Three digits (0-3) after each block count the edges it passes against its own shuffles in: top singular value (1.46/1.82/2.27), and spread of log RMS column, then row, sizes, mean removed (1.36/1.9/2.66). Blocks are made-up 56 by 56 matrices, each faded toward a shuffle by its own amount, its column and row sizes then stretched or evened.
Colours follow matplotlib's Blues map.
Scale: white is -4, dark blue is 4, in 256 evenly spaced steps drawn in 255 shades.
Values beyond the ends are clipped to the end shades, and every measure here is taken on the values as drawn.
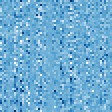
1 3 0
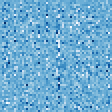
0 3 1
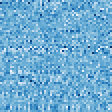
2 0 2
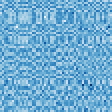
3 0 0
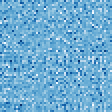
2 2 1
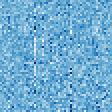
1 2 0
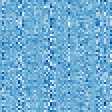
2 3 0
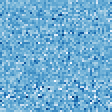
0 0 2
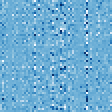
2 3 1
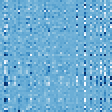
3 3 2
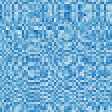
3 0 1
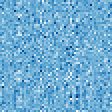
2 2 0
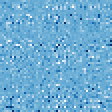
2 1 2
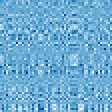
3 0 3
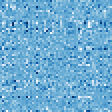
2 2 2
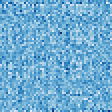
2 0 2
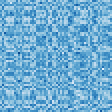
3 1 0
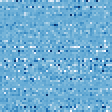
0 1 3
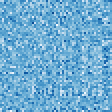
2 1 2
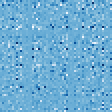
0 3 2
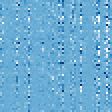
1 3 1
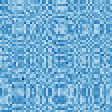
3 2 0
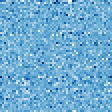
0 0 2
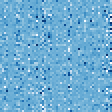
1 3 1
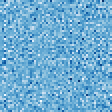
2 1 0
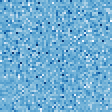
0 0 0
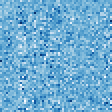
1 2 1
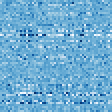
2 0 3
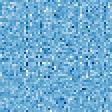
2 1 1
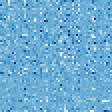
0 2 2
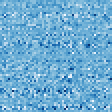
1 1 3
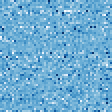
0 0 2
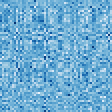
3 1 1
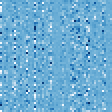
1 3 0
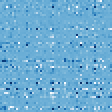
0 2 3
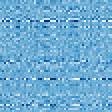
3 0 3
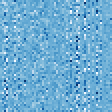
0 3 0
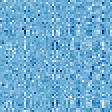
3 2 1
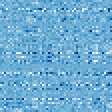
2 0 3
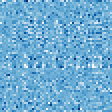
2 0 2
